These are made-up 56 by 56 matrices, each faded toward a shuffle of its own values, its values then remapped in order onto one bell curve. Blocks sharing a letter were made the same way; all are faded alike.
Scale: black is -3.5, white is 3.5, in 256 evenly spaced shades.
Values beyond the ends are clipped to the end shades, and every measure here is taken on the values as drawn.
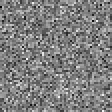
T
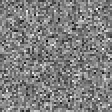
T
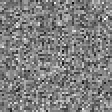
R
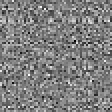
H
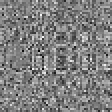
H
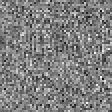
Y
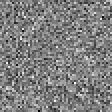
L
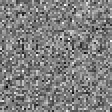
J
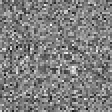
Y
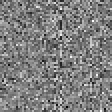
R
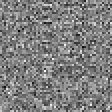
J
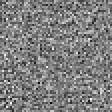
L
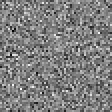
L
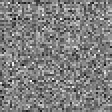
J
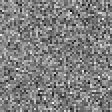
T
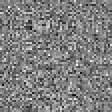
H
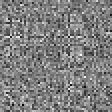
H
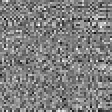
H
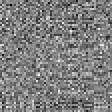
H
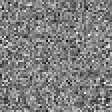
Y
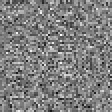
J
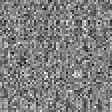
H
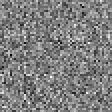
J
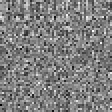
J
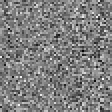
R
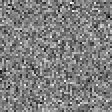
T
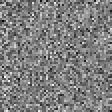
R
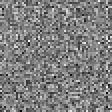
J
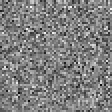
R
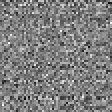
H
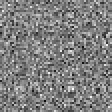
J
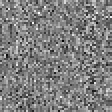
R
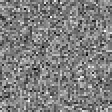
T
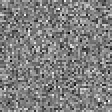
L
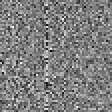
R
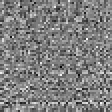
H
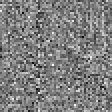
R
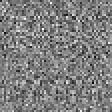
H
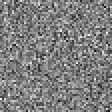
T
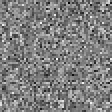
J
